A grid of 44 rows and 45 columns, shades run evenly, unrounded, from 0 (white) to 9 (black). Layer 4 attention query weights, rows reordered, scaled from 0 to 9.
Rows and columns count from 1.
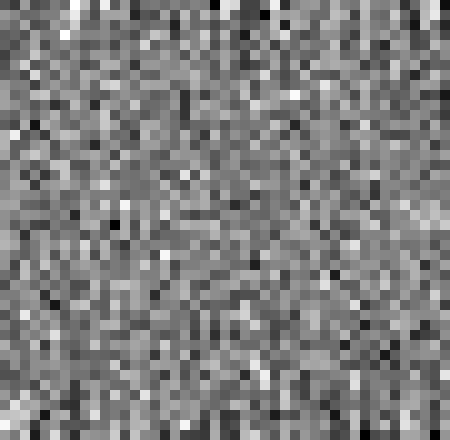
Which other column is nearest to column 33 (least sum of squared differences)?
16
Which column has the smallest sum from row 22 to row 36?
17
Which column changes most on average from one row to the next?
12
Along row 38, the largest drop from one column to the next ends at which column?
45
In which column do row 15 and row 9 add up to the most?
10
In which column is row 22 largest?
8
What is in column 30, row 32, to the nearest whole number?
7
